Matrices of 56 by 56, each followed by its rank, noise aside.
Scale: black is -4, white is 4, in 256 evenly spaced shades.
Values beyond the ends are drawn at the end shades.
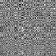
four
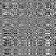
three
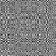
two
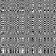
two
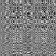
four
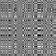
two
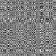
three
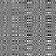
two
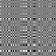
one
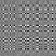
one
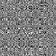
four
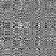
four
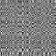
four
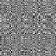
four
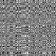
three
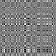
one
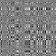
two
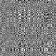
three
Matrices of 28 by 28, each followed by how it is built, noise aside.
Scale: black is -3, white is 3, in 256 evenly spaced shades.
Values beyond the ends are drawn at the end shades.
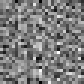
repeating rows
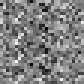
repeating rows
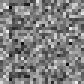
repeating rows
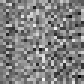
repeating rows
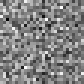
repeating rows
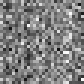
repeating rows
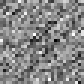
Hankel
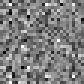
low rank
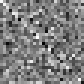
diagonal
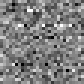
uneven rows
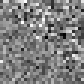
upper triangular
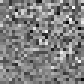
upper triangular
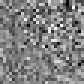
upper triangular
